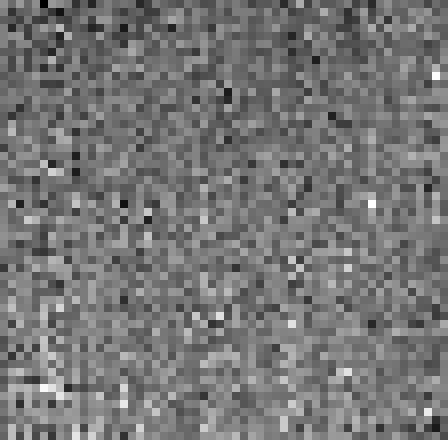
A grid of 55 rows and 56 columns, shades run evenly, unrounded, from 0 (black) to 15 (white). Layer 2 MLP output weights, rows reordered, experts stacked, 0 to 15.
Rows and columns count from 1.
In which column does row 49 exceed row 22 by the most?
6
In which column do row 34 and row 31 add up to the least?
3
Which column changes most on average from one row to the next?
7
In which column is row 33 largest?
37
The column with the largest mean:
26
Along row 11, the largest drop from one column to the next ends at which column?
28
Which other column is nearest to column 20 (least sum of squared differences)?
43
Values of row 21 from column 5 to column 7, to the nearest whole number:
6 11 2
